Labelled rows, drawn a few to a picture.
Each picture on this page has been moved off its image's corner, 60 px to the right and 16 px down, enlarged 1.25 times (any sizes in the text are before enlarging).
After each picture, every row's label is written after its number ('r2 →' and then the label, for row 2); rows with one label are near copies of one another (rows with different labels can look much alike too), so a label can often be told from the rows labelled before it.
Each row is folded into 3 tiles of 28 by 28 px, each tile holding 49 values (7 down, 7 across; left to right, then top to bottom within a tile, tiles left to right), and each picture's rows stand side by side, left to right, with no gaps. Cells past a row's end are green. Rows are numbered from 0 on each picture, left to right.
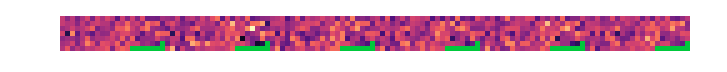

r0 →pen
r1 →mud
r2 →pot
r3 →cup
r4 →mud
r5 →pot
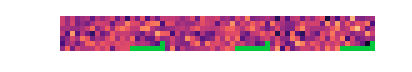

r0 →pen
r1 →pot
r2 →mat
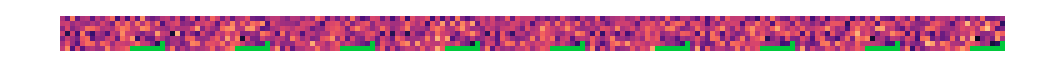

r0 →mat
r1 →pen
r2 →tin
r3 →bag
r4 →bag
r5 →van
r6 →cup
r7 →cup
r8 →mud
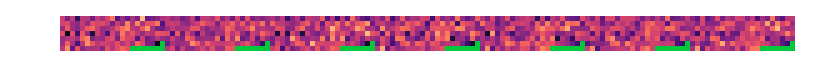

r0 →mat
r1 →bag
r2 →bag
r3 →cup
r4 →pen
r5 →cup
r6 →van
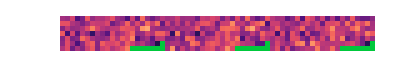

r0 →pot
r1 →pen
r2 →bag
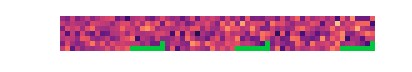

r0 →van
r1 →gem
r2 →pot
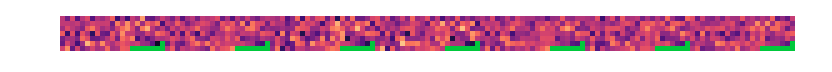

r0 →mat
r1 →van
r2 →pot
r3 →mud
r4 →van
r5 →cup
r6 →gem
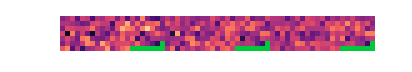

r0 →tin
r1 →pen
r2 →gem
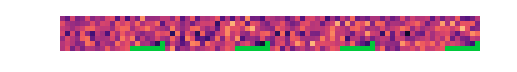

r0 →mat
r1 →cup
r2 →bag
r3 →gem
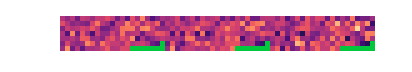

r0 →tin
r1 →van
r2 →mud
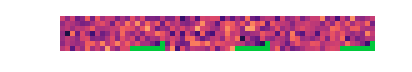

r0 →gem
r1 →van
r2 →mat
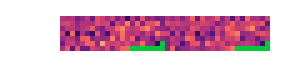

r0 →bag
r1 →pot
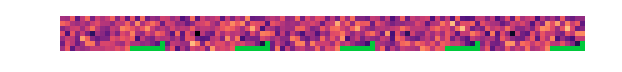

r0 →pot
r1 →gem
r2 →pot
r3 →gem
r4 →gem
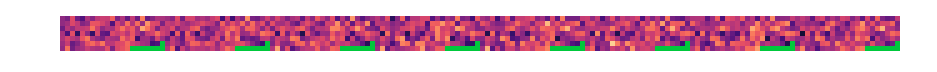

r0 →van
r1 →mat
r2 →tin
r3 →cup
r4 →pot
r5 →gem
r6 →pot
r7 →tin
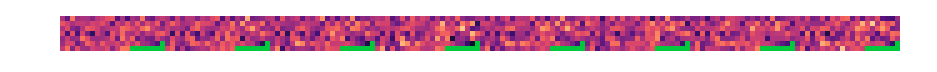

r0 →mat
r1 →mat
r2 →mat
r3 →mud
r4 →mat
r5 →pot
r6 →van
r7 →gem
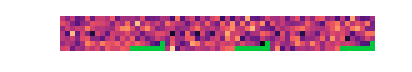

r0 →gem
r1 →mat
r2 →tin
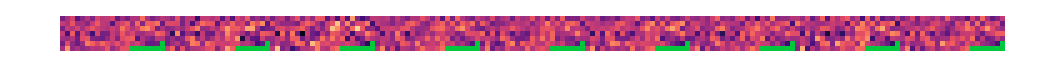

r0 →van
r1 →pen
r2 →tin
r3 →tin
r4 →pot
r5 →van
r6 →mat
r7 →pot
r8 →tin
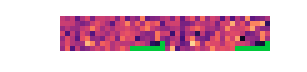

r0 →mud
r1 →mud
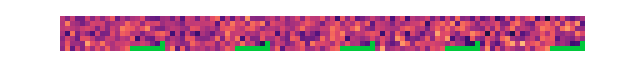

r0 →gem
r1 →mat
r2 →pot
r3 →cup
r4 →van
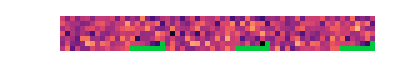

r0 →mud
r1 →bag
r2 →mud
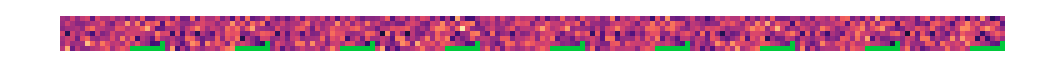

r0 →mud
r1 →pot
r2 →bag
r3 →tin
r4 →pen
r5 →pot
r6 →gem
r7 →mat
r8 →tin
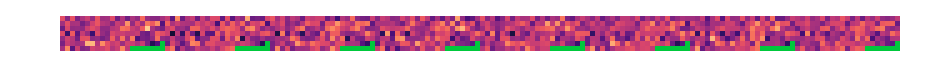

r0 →mud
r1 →mat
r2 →pen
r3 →tin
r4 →gem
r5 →mud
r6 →pot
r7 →pen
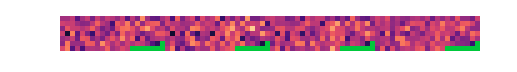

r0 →tin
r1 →mat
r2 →bag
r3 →pen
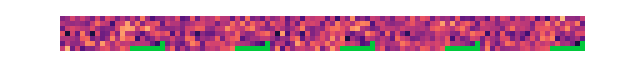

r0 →tin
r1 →pot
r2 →pen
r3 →gem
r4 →mat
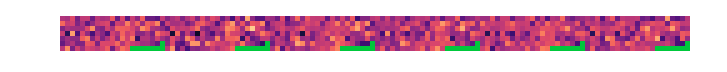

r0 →pen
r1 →tin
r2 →mud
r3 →pen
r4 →mat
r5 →cup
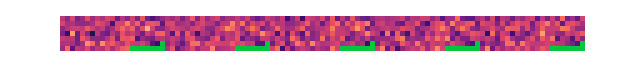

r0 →gem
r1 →gem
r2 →bag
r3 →tin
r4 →cup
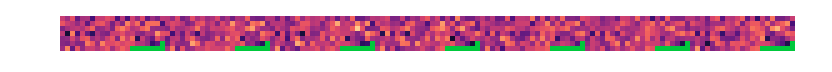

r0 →pen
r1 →mud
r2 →mud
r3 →tin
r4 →pot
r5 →bag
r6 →pot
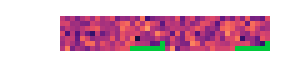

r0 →mud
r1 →cup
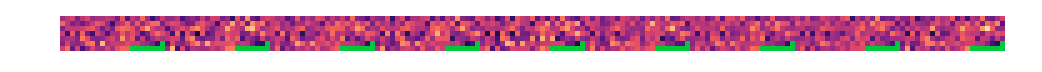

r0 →tin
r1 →van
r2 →gem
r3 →cup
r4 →bag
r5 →mud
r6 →bag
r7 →mat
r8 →van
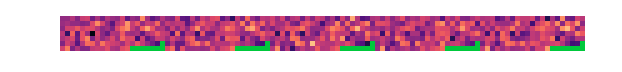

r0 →tin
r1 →van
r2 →tin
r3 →pot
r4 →van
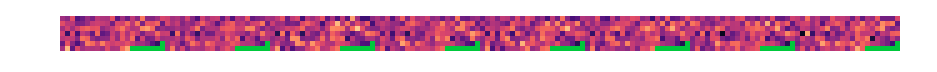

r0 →van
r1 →pen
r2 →tin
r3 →mud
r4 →tin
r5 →van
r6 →gem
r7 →pen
